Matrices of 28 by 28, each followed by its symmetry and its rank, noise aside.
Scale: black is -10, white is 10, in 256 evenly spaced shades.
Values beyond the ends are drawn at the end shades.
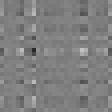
no symmetry, rank one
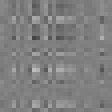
no symmetry, rank one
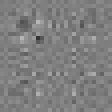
symmetric, rank three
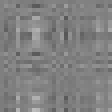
no symmetry, rank two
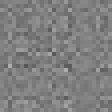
no symmetry, rank three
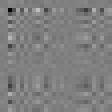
symmetric, rank one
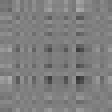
symmetric, rank one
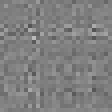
no symmetry, rank three
